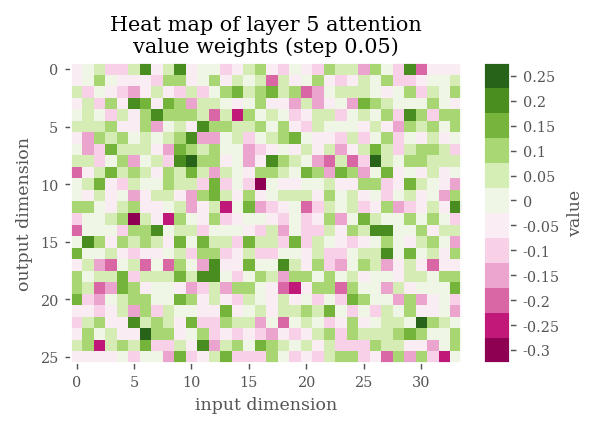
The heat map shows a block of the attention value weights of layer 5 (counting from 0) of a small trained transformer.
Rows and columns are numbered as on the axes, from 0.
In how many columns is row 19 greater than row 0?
16
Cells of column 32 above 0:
6
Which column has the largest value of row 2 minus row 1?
17
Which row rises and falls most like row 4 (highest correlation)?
23
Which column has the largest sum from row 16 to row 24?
29
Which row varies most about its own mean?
8
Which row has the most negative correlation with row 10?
24
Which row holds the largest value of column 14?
2
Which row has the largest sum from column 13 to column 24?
9
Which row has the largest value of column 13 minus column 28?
5
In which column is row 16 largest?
27
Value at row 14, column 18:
-0.15
